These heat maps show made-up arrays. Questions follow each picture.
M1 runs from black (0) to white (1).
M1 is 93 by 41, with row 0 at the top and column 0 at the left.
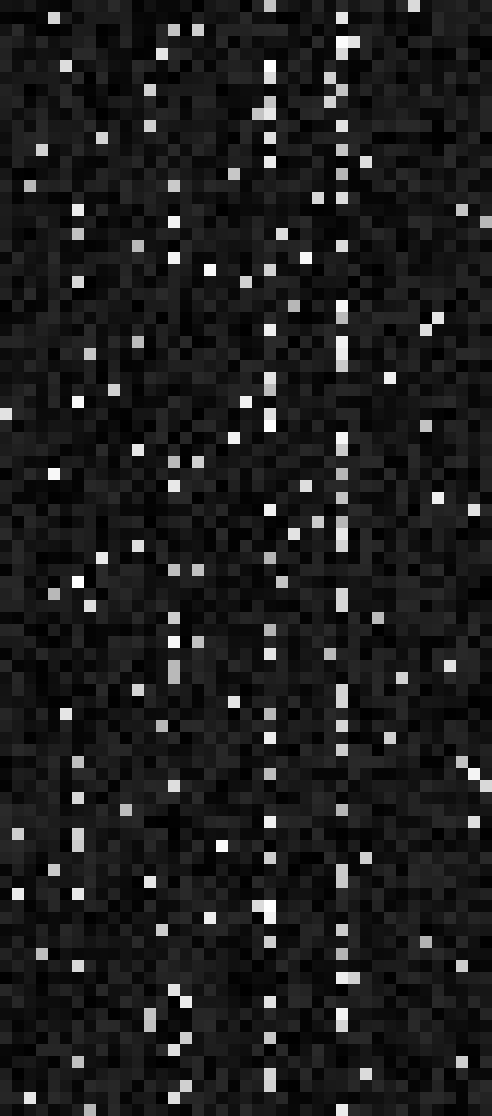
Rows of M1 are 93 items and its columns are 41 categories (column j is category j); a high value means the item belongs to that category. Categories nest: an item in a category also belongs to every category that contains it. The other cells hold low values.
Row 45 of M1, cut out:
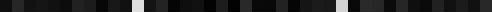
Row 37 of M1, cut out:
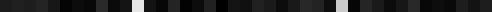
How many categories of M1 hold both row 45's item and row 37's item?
2
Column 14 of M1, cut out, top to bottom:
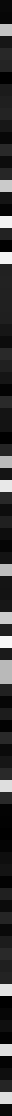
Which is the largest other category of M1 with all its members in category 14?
16
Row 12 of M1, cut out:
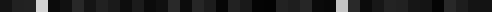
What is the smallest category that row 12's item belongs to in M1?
3
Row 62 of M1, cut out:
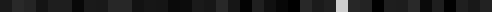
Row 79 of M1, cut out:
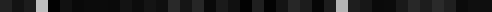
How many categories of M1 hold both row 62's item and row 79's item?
1
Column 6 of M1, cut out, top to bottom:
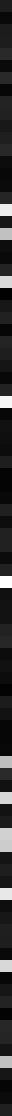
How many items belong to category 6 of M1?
12
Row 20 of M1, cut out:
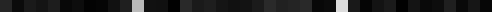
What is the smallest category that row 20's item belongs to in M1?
11
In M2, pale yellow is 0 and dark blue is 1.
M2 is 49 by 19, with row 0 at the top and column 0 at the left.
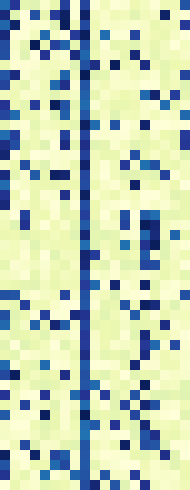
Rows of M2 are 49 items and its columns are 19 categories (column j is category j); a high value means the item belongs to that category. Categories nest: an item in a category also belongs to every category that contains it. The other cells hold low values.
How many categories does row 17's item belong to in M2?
6
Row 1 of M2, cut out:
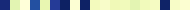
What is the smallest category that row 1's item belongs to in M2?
16
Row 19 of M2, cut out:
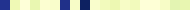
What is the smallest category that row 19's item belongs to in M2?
6
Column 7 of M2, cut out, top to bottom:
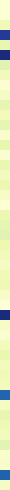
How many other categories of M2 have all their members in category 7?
1
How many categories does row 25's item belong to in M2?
3
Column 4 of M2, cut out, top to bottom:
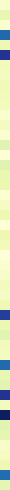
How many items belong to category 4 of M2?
7
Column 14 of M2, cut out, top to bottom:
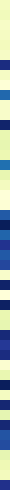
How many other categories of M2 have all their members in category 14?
6
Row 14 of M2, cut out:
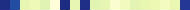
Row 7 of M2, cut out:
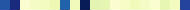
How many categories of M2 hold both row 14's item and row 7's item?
5
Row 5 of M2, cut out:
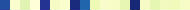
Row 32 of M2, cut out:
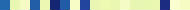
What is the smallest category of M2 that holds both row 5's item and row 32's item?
0
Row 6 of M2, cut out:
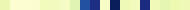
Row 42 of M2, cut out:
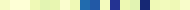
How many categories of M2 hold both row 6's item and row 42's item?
4
